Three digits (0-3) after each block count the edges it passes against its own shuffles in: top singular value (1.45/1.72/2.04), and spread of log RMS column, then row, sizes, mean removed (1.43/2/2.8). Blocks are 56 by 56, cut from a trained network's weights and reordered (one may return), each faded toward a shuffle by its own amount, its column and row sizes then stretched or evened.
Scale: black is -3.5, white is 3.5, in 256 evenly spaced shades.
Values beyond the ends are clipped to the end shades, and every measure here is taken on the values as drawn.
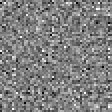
2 0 0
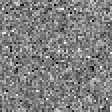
0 0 1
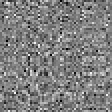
3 1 1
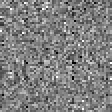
0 1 1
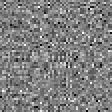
3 0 0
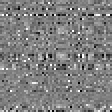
3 0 3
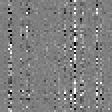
3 3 1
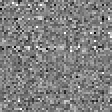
0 1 2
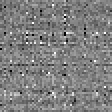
1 2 1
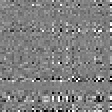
3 2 3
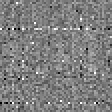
1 1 1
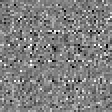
2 0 2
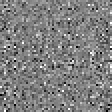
1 2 1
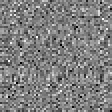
3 0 0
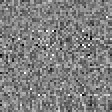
1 0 1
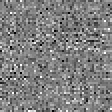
2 0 2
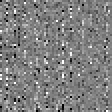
0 3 0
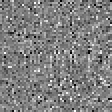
2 1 1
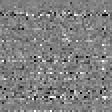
0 1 3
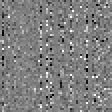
0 3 0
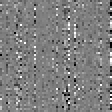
1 3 0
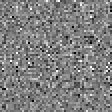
2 1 1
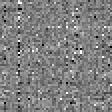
0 2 1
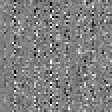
2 3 0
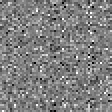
2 1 0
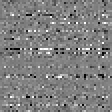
2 1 3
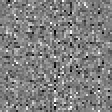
1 2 0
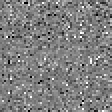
0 1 1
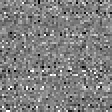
1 0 2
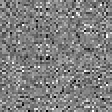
3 1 1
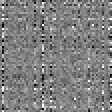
1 3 1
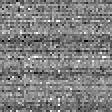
3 1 1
